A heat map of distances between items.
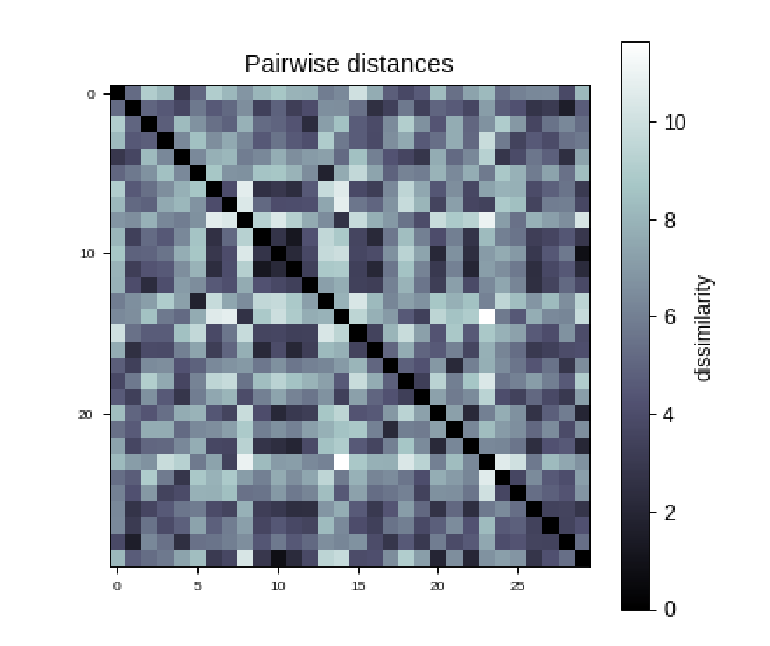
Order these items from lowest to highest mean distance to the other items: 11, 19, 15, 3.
11, 19, 3, 15
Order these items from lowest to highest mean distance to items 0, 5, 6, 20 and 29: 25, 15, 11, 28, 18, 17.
11, 28, 17, 15, 25, 18
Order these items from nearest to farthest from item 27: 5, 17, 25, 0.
25, 17, 0, 5
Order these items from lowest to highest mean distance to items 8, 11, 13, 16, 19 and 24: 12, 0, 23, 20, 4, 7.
4, 12, 0, 20, 7, 23
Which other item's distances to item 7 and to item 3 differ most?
23
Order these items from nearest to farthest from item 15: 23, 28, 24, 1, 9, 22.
9, 22, 1, 28, 24, 23
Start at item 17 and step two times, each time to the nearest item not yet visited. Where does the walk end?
28
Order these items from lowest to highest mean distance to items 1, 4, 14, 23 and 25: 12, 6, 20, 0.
0, 12, 20, 6
